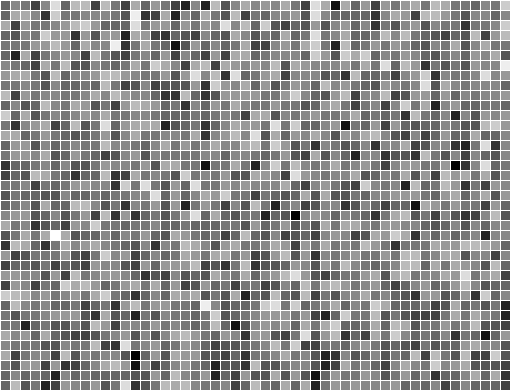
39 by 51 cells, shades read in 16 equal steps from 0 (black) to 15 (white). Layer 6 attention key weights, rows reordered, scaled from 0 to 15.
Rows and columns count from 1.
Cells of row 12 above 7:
23
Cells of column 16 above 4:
34
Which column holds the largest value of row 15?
49
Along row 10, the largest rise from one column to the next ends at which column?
19
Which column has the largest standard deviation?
14
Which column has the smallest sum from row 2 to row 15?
18
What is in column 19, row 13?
6
